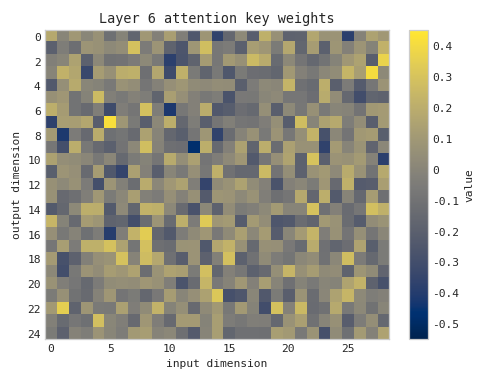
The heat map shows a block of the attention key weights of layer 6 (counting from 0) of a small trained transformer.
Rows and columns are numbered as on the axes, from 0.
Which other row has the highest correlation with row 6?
16
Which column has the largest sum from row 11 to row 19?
8
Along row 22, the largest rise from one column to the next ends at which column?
19
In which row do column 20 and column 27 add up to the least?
7
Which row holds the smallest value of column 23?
9
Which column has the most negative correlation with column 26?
23
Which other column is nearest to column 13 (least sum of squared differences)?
24
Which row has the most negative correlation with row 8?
4
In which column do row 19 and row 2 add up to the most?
13
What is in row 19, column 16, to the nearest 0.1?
-0.1
